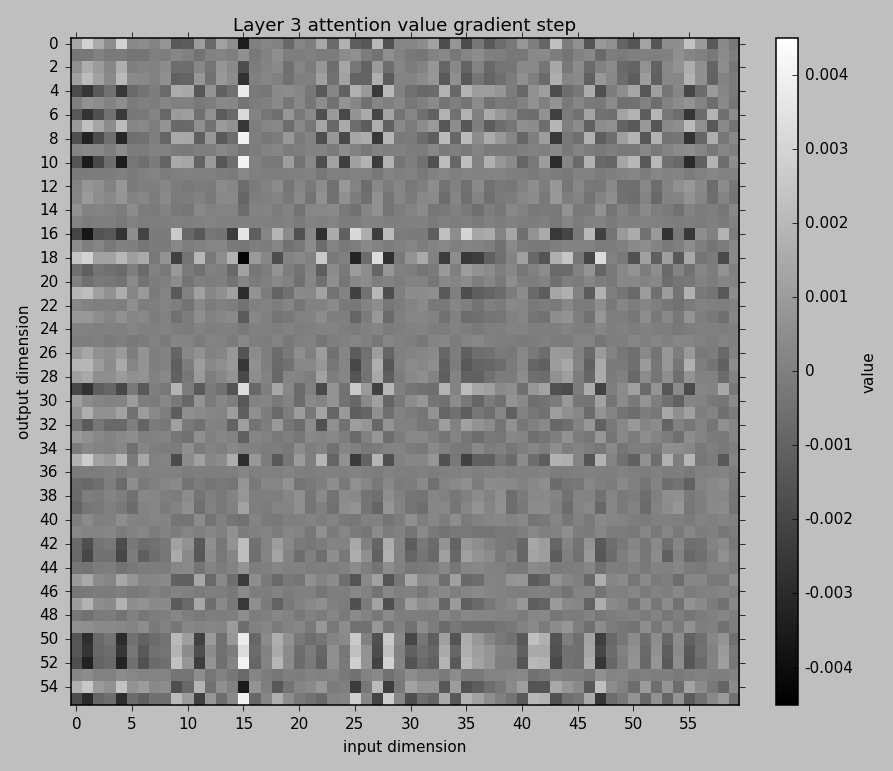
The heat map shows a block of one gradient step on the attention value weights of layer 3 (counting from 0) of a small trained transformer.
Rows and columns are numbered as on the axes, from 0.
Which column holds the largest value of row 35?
1
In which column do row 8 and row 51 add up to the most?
15
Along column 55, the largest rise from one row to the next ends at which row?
7
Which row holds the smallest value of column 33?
18
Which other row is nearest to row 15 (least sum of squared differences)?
24
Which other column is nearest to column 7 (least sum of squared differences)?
45
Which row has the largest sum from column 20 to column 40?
16
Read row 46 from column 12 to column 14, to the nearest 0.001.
0 0 0
